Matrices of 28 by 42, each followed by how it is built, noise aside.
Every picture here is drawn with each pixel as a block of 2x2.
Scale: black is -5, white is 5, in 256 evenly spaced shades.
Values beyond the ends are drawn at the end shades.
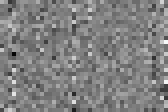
uneven columns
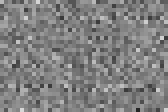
uneven rows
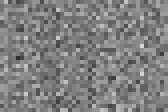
repeating rows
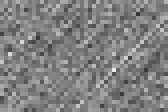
Hankel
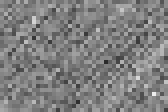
Hankel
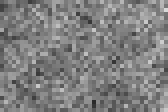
smooth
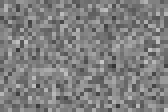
noise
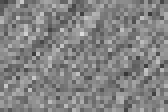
Hankel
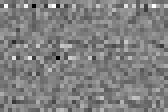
uneven rows
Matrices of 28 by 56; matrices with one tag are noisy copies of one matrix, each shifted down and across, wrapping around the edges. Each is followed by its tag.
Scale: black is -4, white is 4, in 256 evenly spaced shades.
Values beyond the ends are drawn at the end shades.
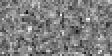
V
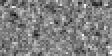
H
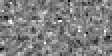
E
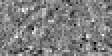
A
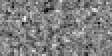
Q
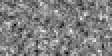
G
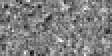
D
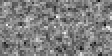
E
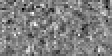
A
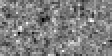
Q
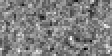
D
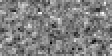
E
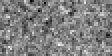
D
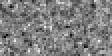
G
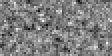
H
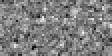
E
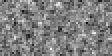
V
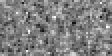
V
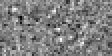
A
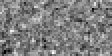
Q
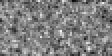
H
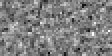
E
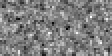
G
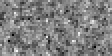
V
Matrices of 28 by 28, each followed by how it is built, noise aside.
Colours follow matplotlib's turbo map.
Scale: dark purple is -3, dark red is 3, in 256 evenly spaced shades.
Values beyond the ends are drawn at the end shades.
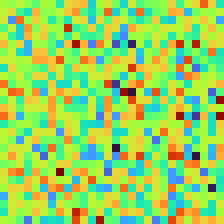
low rank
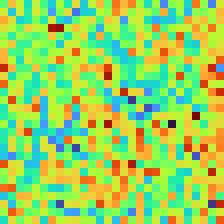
smooth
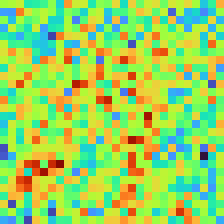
smooth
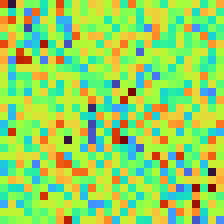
block diagonal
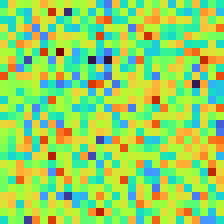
low rank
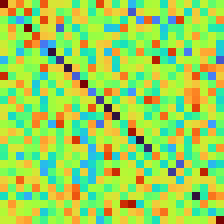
diagonal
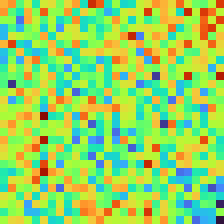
smooth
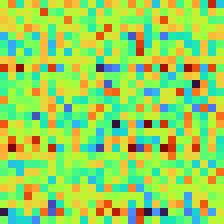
low rank
